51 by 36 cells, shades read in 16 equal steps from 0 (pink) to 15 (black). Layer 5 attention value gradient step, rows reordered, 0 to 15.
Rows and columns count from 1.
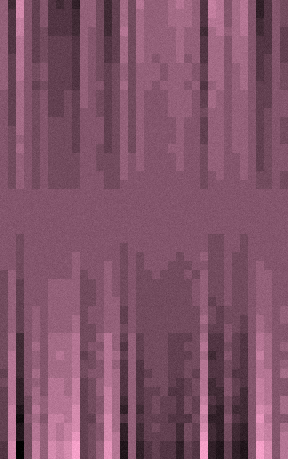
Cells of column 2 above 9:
6
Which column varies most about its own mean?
3
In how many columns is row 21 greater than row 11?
12
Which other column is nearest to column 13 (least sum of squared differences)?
17
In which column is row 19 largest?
33
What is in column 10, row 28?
7
